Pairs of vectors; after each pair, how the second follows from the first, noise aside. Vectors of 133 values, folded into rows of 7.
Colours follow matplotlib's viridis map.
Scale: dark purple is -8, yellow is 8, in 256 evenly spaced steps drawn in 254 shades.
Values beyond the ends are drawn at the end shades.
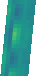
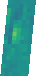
partly zeroed.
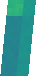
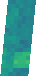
wrapped around.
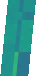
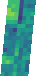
reversed, negated, scaled up.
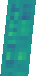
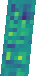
scaled up.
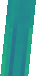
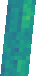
wrapped around.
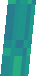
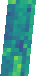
scaled up.
